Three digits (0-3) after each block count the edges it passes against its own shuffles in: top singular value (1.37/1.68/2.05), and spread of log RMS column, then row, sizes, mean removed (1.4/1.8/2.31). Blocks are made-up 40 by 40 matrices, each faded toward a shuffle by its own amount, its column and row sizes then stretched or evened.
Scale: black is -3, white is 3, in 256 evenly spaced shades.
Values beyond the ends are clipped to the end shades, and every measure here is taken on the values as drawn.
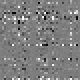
1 3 3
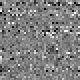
0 1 3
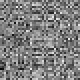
3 0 2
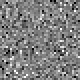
1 1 0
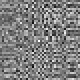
3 3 0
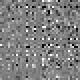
0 3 3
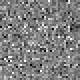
0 0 2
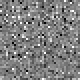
0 1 1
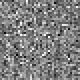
1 0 0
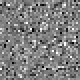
1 0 2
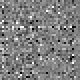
1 2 2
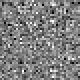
1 1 2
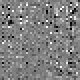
1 3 1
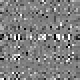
3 1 3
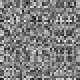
3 0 2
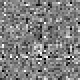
2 2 2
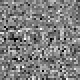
1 0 2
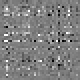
2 2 3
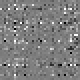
1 2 3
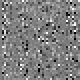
1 3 0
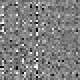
2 3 1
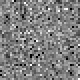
1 1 1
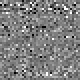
1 0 3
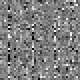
2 3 0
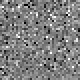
0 1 0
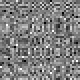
3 0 0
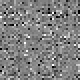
2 1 1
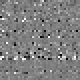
0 1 3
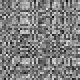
3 2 0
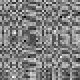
3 0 0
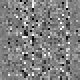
2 3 0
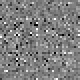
1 1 2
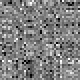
2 2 1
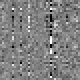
3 3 0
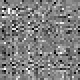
2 2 2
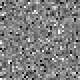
0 1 0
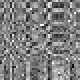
3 2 0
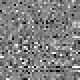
2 0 2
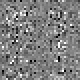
0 3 2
